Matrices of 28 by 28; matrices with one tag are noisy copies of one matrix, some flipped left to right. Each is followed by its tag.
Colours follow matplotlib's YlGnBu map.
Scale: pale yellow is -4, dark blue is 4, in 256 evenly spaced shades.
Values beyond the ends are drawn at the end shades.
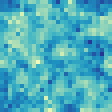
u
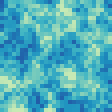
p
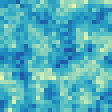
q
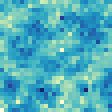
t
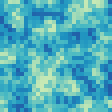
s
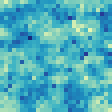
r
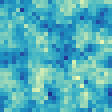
q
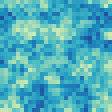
r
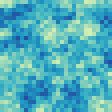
r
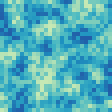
s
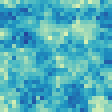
r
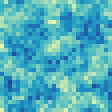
t
